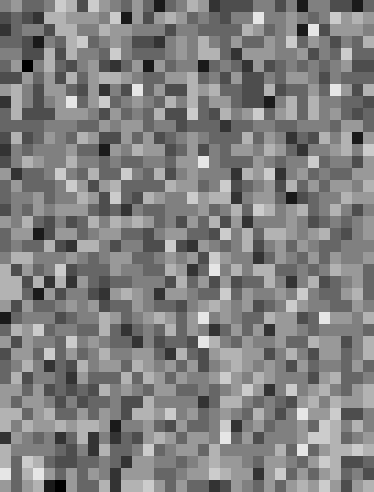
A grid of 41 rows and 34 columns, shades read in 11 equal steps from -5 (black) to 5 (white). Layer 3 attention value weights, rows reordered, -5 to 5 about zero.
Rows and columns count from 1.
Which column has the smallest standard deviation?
17
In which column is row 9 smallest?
25
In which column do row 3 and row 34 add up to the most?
29
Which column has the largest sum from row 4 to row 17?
18
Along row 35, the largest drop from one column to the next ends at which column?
32
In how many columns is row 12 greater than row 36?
11
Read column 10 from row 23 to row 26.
-1 -2 -3 -2
